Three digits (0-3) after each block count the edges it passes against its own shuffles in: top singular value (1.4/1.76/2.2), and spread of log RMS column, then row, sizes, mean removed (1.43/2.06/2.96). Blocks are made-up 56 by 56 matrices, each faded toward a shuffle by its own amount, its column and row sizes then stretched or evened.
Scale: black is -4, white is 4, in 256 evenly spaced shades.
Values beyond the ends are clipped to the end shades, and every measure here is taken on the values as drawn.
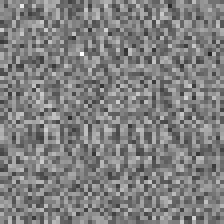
3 1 0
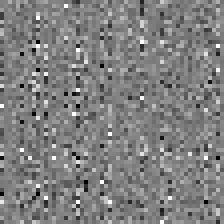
0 3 0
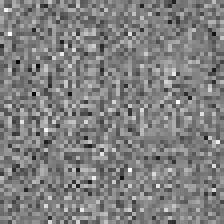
2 1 0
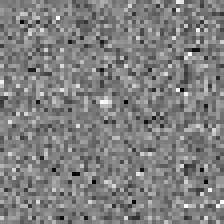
1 0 1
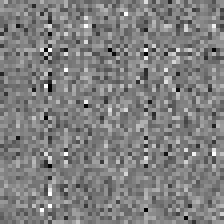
2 2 1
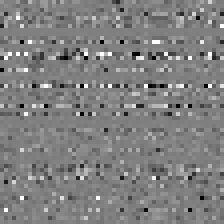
2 0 3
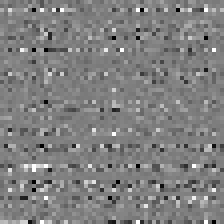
1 1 3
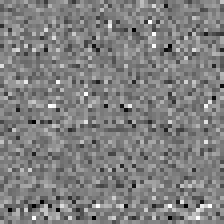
1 0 2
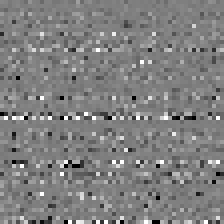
2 0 3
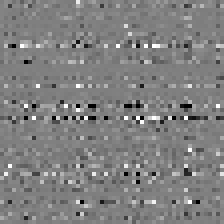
2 1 3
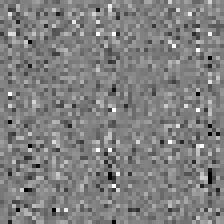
1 2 1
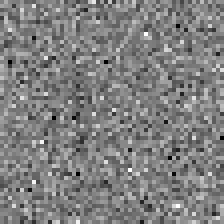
0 0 0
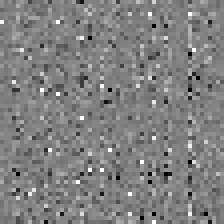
1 2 1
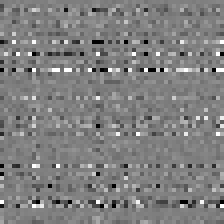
2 1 3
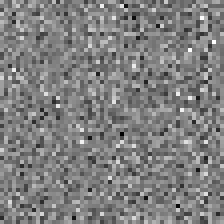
2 1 0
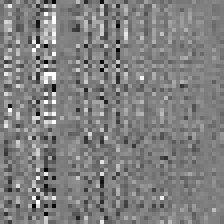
3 3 0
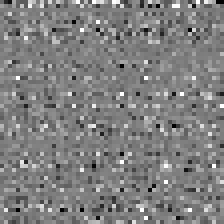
0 0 3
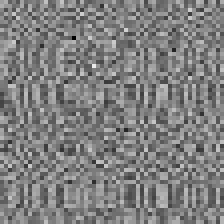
3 0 1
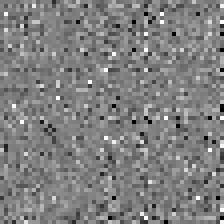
2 1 1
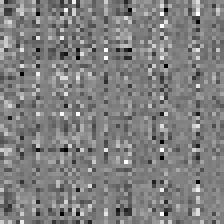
3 3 2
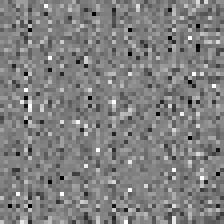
2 2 0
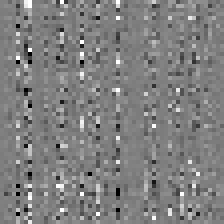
1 3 1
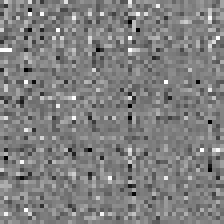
0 2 2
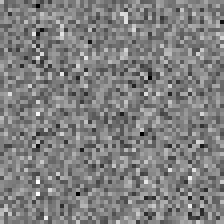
1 1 0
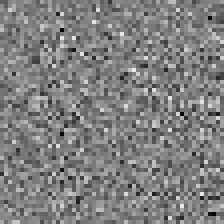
2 1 0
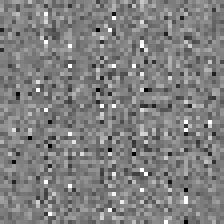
0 2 0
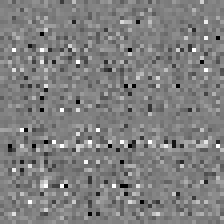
0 1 2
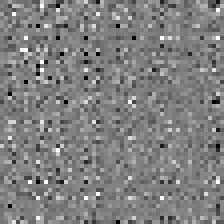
0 2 2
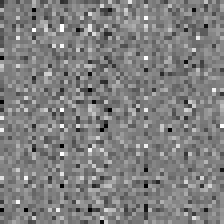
1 2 1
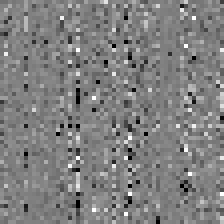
1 3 0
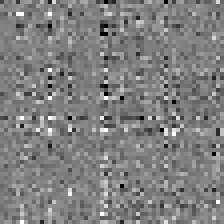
2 2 2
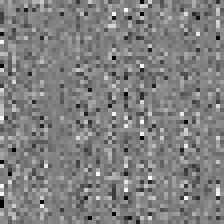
0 3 0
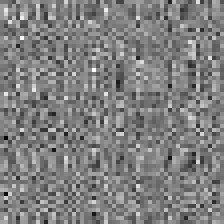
3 2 0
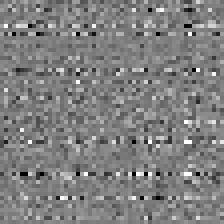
2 1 3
